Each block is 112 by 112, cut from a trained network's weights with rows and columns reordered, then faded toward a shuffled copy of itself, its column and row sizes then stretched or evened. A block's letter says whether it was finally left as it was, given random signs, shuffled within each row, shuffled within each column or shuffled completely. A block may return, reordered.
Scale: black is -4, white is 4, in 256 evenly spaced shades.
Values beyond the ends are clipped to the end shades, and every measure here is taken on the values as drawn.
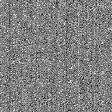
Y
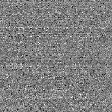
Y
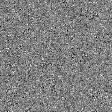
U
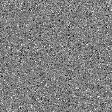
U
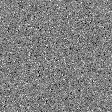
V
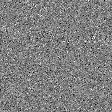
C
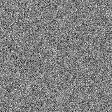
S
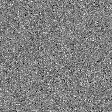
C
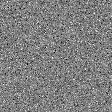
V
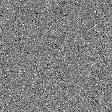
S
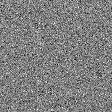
C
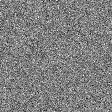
V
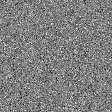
C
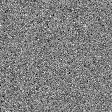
V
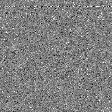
Y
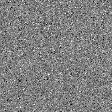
U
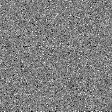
U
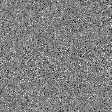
U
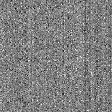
Y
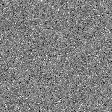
V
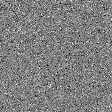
C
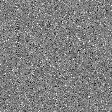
S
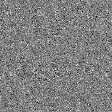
U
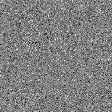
Y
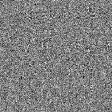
Y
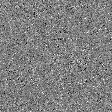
C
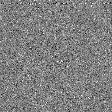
U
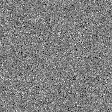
C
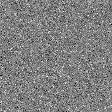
S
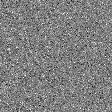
V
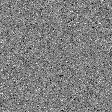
V
